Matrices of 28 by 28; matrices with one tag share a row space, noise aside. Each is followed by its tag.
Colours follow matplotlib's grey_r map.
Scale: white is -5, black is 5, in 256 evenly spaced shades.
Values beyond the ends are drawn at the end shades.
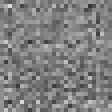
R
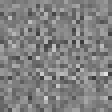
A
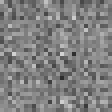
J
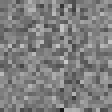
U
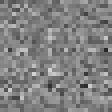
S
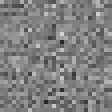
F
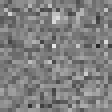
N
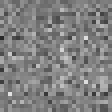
J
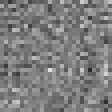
S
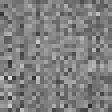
R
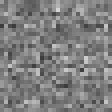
N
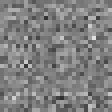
F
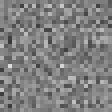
J
